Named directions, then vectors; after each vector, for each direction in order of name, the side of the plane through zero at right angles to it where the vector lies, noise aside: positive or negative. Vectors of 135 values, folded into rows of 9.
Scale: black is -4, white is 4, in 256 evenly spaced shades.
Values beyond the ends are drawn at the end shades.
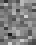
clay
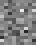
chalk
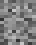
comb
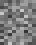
positive, positive, positive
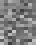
negative, negative, negative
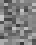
positive, positive, negative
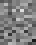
positive, positive, positive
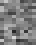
positive, negative, positive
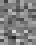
negative, positive, negative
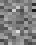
negative, positive, positive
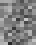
negative, negative, negative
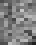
positive, positive, positive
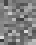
negative, negative, negative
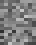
positive, positive, positive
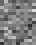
positive, negative, positive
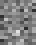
negative, positive, positive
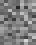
positive, positive, negative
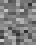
positive, negative, positive
